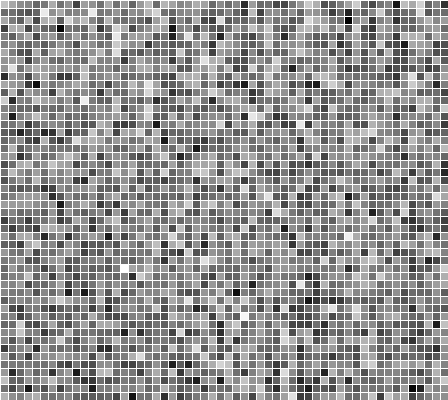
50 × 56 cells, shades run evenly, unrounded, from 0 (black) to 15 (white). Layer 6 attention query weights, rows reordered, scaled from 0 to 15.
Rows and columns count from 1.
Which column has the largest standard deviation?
39
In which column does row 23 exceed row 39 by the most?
52
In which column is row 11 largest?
19
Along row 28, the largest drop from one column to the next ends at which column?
51
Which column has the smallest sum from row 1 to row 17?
50
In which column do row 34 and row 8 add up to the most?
26
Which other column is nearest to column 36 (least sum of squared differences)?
20
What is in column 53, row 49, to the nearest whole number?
2
